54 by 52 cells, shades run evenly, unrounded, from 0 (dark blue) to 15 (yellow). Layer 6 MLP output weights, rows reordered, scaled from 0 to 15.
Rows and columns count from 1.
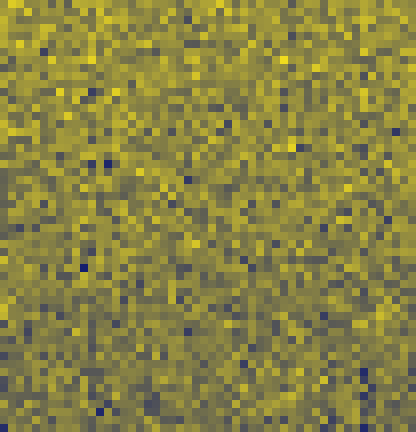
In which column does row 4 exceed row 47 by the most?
46
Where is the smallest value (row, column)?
34, 11
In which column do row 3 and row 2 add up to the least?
24
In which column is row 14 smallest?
36
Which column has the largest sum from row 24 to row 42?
10
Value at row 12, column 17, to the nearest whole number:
7
